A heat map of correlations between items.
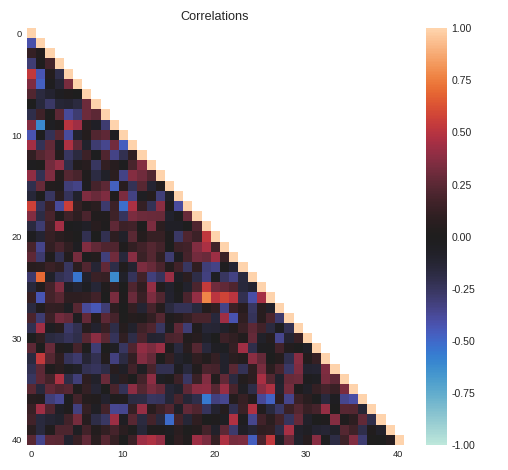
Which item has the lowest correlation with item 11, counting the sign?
10
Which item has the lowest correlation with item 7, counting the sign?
27
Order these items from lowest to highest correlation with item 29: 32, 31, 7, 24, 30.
7, 31, 30, 24, 32
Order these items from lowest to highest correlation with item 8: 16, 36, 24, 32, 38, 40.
38, 36, 32, 24, 40, 16
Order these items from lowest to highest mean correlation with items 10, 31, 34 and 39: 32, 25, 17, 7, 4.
17, 4, 7, 32, 25
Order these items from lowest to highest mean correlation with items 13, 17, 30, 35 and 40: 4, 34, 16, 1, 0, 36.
36, 1, 16, 4, 34, 0
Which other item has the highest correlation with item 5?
9
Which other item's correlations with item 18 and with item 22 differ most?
28
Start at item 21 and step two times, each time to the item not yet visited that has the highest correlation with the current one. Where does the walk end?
19
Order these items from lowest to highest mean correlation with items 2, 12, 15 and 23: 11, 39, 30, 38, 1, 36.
38, 36, 39, 11, 30, 1
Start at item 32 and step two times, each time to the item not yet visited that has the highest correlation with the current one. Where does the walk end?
24
